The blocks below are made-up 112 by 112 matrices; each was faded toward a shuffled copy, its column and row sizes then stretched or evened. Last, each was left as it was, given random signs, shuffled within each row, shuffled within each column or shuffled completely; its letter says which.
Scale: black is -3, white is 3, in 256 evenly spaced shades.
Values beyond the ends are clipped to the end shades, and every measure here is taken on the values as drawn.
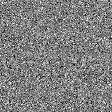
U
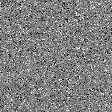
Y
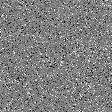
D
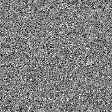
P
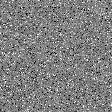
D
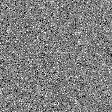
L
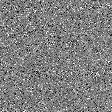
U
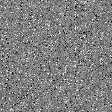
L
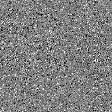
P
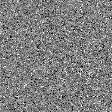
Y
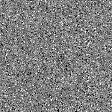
L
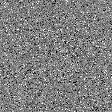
U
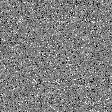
U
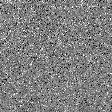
U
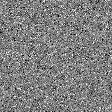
U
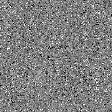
P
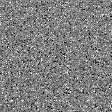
Y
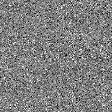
P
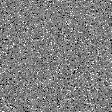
P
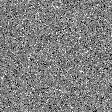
D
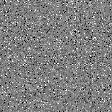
P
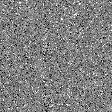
L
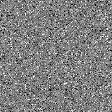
P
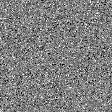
U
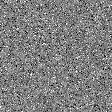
D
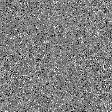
Y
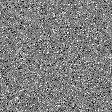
D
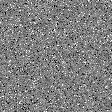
D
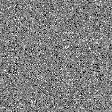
P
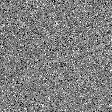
U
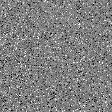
L
